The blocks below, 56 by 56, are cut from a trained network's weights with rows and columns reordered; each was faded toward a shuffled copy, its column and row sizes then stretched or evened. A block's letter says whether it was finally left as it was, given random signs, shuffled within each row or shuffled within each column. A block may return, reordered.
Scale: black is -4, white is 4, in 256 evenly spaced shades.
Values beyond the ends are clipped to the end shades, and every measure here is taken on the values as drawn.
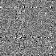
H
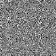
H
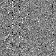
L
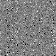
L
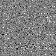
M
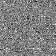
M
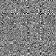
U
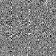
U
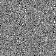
L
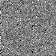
L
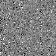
L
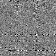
H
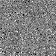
M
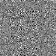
H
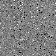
L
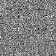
H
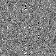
L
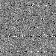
M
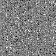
L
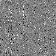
L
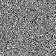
L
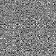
U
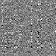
U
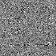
H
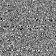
M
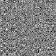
U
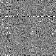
U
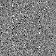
L
